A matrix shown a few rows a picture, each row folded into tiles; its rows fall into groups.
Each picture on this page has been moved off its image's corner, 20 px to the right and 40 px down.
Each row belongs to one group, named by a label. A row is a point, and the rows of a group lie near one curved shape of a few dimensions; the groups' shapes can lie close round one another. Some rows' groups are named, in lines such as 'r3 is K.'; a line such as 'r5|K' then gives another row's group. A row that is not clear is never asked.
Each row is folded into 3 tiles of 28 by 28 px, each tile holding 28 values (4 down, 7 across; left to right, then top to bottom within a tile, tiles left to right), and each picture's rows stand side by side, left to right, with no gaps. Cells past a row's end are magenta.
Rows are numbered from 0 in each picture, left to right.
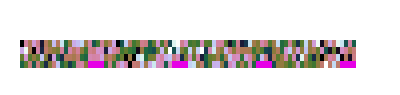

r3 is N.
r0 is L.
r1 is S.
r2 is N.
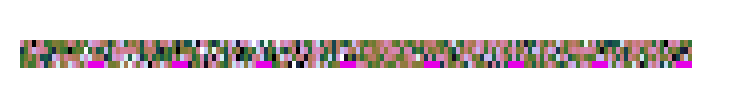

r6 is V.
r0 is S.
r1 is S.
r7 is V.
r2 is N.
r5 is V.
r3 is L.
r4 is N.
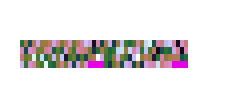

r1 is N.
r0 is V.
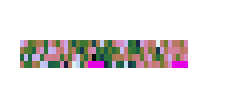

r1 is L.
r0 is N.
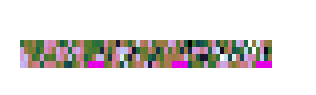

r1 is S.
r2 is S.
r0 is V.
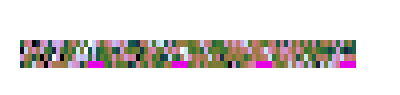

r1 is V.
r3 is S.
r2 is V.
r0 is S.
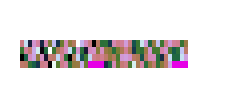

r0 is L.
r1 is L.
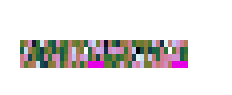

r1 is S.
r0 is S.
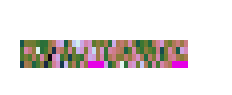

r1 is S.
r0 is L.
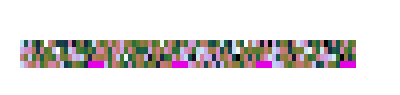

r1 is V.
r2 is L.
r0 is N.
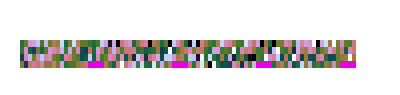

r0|L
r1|S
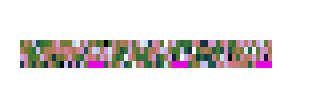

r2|S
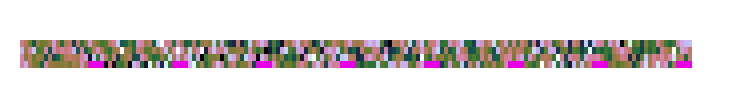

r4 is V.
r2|N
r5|L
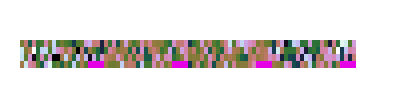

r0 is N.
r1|S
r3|S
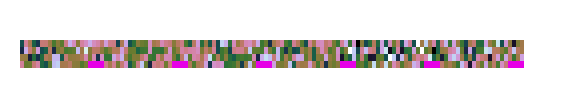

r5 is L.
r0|S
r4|S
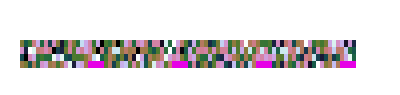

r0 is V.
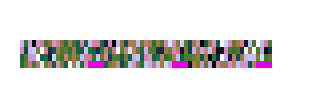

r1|N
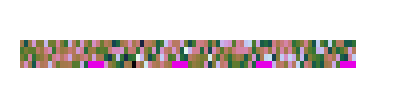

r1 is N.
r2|L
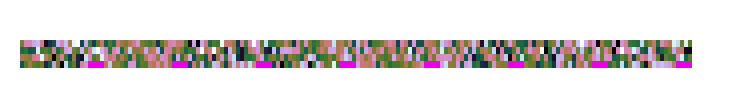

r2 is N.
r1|N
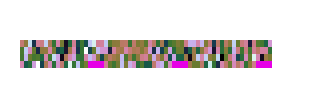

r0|S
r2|L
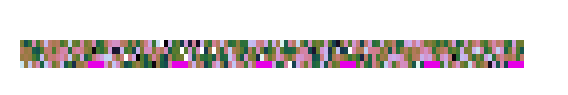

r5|V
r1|V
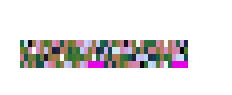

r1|V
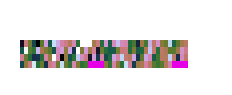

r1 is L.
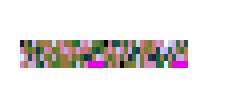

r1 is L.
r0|V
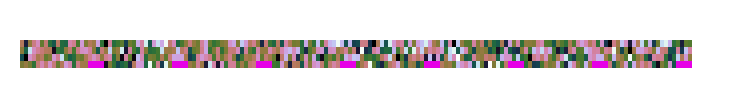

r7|L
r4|S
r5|S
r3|L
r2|L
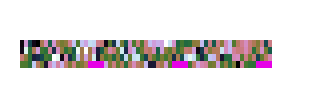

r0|S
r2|V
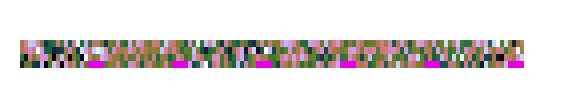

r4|N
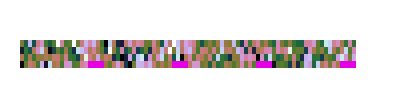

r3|L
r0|L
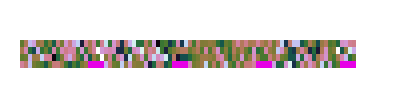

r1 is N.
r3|S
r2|S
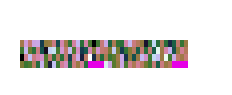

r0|L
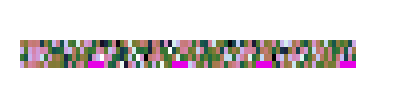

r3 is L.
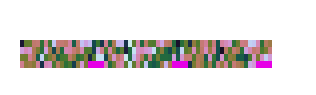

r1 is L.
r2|L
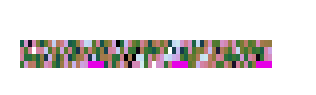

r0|N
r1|S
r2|S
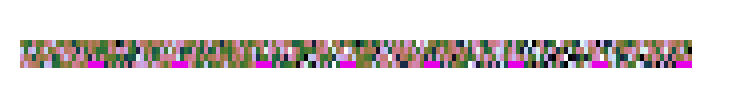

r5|V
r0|N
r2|S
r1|S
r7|V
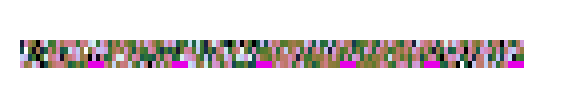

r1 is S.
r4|V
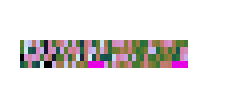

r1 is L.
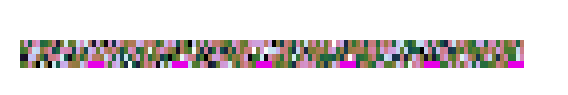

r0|L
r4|N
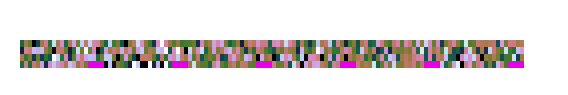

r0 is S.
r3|L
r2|N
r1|V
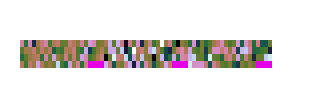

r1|L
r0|S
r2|V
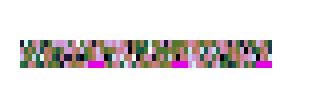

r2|N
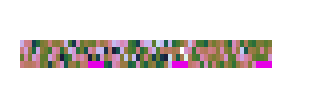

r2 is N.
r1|V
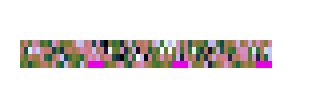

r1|S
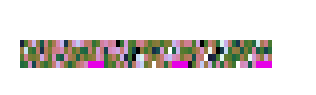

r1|S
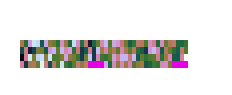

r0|L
